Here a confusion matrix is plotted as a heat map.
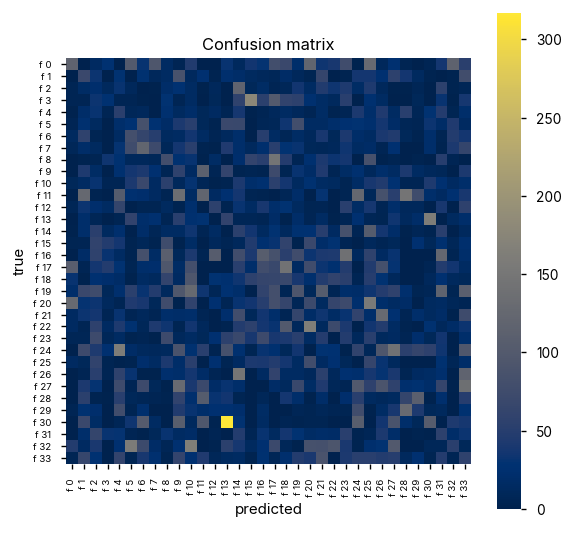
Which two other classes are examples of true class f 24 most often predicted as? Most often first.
f 4, f 27
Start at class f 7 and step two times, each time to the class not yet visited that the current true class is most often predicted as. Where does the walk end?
f 5
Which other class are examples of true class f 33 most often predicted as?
f 21
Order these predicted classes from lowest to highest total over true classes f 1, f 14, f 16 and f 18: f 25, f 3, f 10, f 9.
f 3, f 9, f 10, f 25
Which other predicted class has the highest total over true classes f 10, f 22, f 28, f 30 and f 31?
f 13
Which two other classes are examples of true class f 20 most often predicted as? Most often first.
f 25, f 0
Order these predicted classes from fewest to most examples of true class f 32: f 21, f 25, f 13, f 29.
f 29, f 25, f 13, f 21
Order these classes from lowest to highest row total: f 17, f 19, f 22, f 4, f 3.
f 4, f 3, f 22, f 17, f 19
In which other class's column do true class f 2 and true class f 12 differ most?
f 14
